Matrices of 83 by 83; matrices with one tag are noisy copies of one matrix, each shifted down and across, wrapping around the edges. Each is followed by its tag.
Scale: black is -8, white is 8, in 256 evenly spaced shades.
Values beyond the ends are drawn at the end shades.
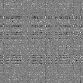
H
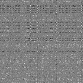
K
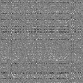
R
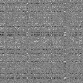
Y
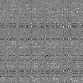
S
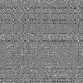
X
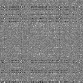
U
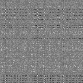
K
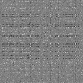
U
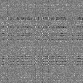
H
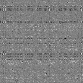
S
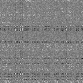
S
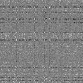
X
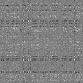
S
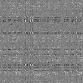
S
